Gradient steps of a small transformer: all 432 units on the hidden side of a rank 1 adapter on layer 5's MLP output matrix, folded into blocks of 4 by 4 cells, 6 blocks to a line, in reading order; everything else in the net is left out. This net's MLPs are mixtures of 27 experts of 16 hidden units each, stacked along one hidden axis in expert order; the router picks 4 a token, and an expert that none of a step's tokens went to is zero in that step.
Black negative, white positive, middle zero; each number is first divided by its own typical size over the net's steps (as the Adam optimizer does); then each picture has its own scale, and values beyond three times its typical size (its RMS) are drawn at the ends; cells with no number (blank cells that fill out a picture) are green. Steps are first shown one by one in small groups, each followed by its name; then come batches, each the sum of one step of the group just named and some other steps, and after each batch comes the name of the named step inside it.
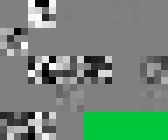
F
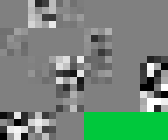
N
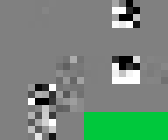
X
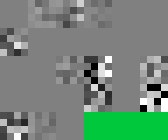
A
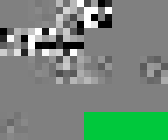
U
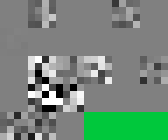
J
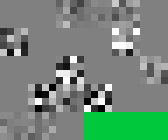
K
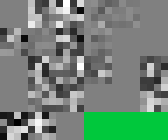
N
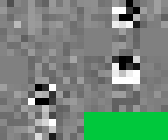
X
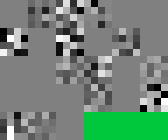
A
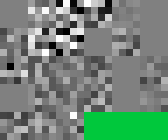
K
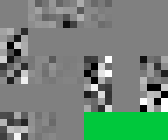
A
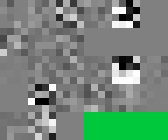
X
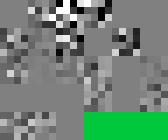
A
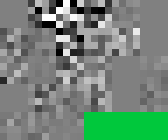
K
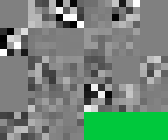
K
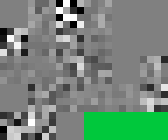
N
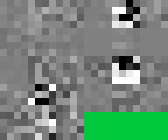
X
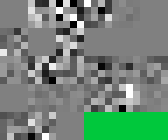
F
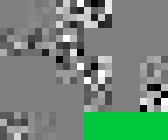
A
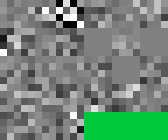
J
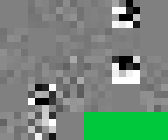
X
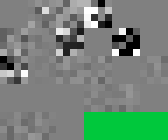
U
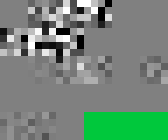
U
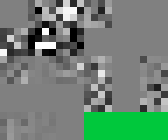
A
